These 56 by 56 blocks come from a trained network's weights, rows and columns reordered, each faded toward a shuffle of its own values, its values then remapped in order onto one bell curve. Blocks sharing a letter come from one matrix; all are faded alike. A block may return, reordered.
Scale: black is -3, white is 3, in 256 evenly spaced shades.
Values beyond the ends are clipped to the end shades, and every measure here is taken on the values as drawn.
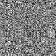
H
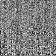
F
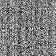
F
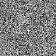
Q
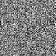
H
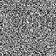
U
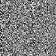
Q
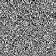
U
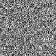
H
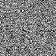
U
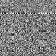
U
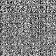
F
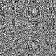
H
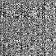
F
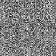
H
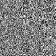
H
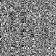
H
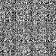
F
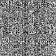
F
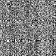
F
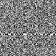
U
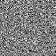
U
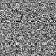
U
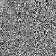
Q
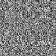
H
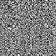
H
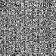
F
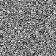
U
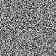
U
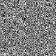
Q
